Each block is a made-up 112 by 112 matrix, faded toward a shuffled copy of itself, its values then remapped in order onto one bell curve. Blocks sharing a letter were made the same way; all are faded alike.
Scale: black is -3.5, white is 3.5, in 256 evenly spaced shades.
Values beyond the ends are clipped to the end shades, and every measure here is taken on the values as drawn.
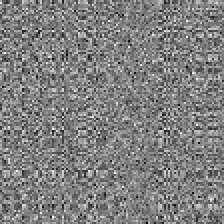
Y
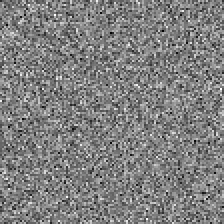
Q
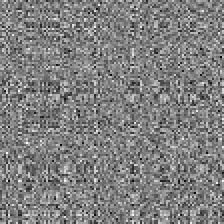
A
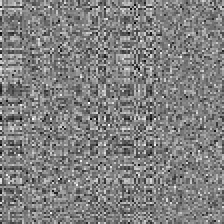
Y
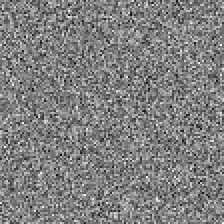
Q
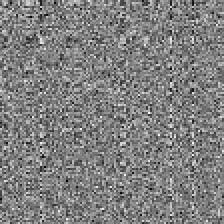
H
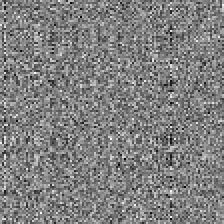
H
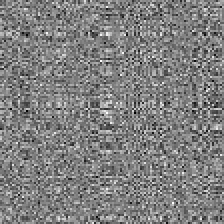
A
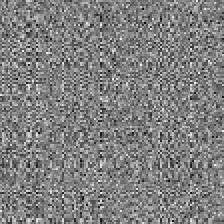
Y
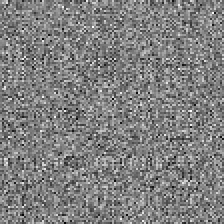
H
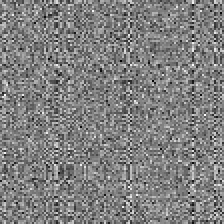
Y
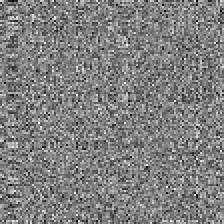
H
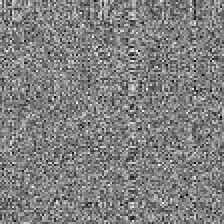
H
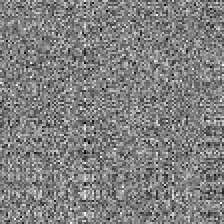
H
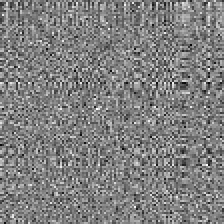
A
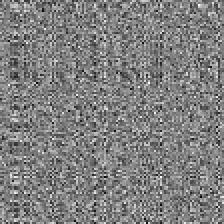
Y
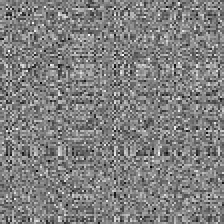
A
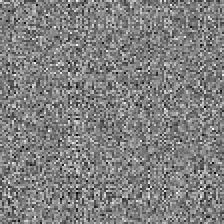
H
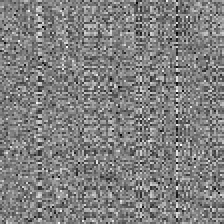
Y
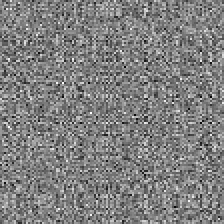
A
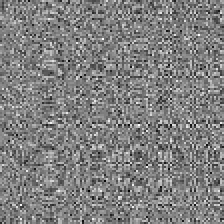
A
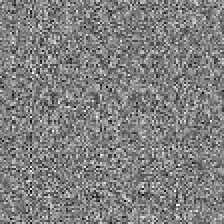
H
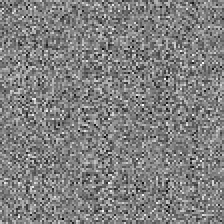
H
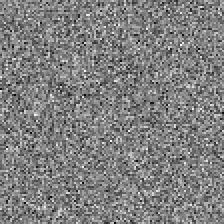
Q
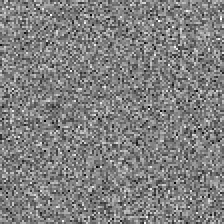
Q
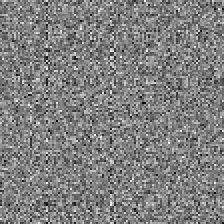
H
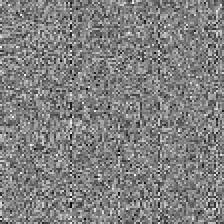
H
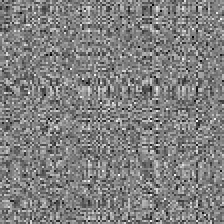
Y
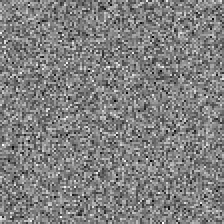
Q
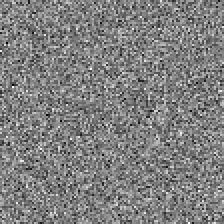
Q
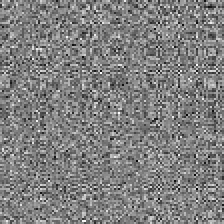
A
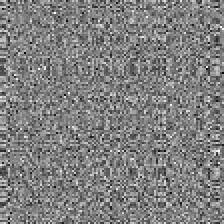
Y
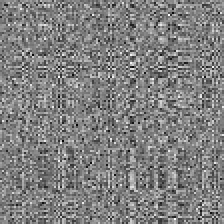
A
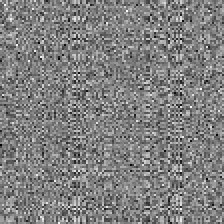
Y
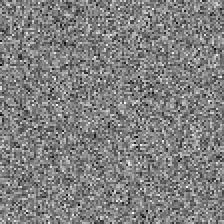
Q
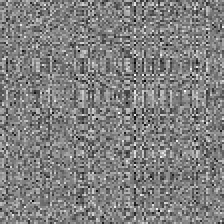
Y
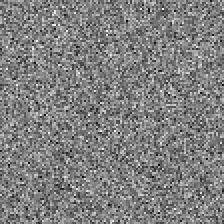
Q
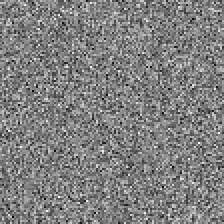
Q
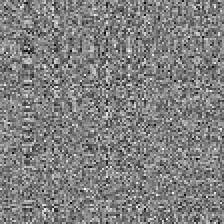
H
